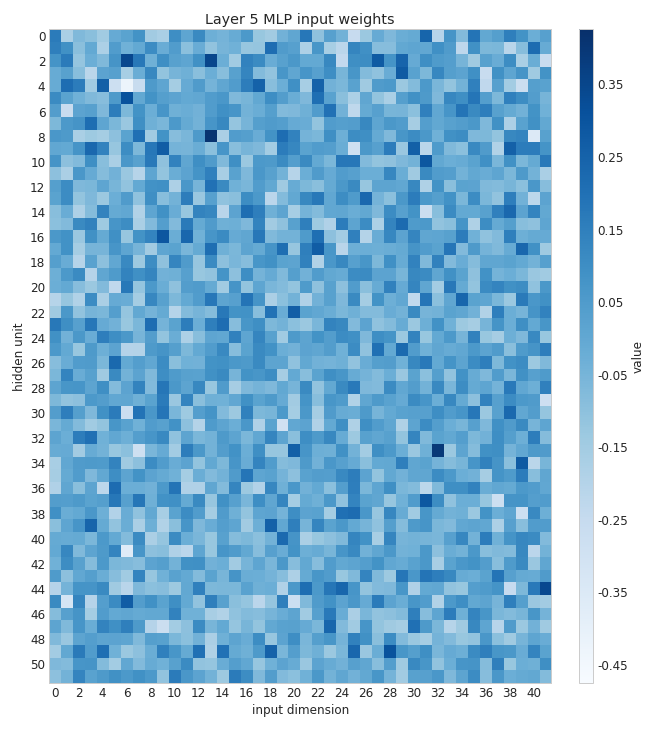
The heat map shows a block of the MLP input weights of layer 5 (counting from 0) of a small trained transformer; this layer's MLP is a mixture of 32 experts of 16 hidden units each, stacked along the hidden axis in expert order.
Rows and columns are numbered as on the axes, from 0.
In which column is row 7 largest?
3
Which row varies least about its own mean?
42
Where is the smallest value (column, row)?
6, 4
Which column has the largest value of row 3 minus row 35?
29
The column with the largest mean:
30
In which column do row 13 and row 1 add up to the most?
26
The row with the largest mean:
2
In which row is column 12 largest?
49
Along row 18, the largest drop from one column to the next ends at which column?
22
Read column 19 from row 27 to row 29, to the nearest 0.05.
-0.15 0 0
